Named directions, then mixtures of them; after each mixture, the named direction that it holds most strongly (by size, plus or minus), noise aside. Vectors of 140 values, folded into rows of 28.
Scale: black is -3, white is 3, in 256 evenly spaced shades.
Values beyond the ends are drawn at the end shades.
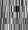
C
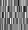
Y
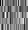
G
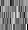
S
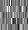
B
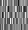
Y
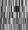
C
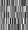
Y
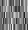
C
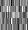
B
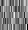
S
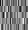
G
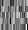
S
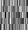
G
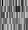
C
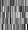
S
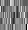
S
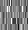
B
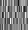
Y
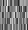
Y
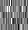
B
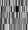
C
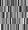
G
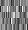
S
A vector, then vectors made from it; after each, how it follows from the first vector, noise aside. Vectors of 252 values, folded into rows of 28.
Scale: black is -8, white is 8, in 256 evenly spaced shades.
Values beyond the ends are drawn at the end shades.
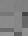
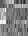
reversed, negated, scaled up.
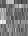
reversed, negated, scaled up.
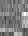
negated, scaled up.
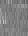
reversed, negated, partly zeroed.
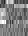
reversed, negated, scaled up.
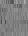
reversed, partly zeroed.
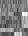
negated, scaled up.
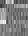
reversed, negated, scaled up.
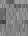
reversed.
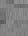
reversed, shrunk.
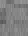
reversed, shrunk.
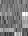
negated, scaled up.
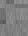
reversed, shrunk.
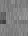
reversed, partly zeroed.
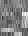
negated, scaled up.
